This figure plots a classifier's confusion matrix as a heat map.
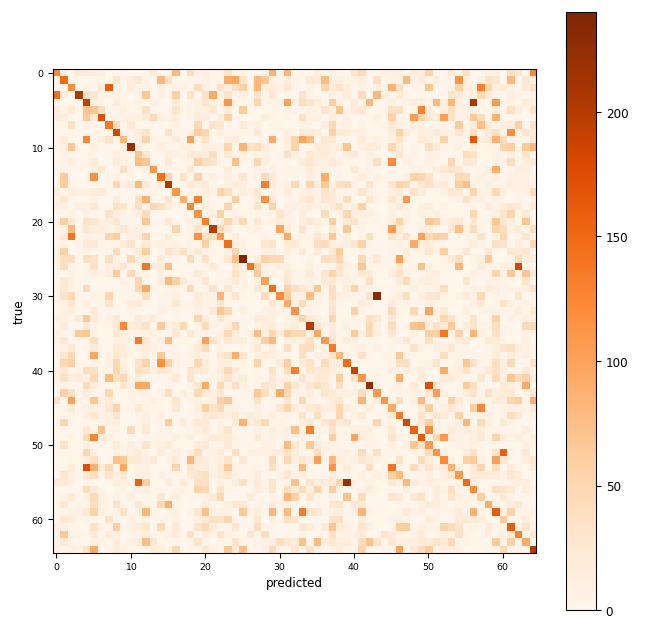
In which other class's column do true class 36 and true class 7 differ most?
11
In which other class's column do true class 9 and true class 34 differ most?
56
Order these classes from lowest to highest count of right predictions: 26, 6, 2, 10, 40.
2, 26, 6, 40, 10
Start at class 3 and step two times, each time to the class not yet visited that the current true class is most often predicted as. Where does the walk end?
64
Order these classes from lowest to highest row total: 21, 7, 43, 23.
7, 23, 43, 21
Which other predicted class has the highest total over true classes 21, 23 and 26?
62
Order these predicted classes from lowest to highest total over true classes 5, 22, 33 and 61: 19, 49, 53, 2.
53, 2, 19, 49
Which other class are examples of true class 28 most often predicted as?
15
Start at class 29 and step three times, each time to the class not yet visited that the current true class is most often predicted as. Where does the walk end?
57
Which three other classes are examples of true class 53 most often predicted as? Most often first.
4, 45, 37
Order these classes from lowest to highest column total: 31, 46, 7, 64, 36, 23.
7, 36, 64, 46, 23, 31
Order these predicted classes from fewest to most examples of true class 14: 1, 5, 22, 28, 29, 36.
22, 29, 28, 1, 36, 5
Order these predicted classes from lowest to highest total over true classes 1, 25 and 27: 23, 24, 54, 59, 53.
53, 59, 23, 54, 24
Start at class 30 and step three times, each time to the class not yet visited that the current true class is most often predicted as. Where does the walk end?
60
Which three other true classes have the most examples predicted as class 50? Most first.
42, 48, 32
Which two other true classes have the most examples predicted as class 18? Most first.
9, 52
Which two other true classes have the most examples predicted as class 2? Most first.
22, 44
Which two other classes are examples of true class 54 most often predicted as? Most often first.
46, 45
